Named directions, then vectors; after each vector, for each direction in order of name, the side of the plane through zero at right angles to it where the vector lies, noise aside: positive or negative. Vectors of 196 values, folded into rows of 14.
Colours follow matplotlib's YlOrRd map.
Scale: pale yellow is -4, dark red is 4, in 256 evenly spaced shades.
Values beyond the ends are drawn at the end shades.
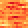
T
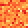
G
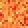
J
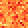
positive, positive, positive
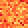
positive, positive, negative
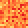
negative, positive, positive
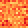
negative, positive, negative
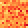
negative, positive, positive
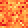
negative, negative, negative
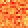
positive, negative, positive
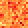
positive, positive, positive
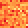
positive, negative, negative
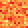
positive, negative, positive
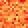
positive, positive, negative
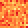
positive, negative, negative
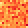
negative, positive, positive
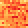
negative, positive, positive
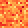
negative, negative, negative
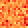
negative, positive, negative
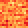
negative, positive, negative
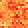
positive, positive, positive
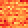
positive, positive, negative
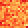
positive, negative, negative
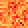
positive, positive, positive
